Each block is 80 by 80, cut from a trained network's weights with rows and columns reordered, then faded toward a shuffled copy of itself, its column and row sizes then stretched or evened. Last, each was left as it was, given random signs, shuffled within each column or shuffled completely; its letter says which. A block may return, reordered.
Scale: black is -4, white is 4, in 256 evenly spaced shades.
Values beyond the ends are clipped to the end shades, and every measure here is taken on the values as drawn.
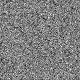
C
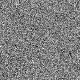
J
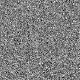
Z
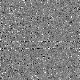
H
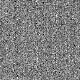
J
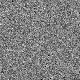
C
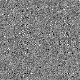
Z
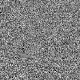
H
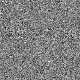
Z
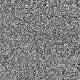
H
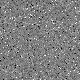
C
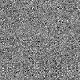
H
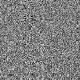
H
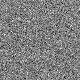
C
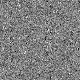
J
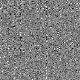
H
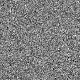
J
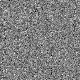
J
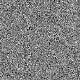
J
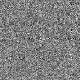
H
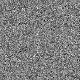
Z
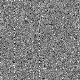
J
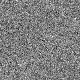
C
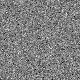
C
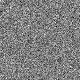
J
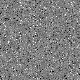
J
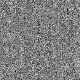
J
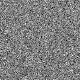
J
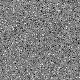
C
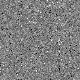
J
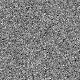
J
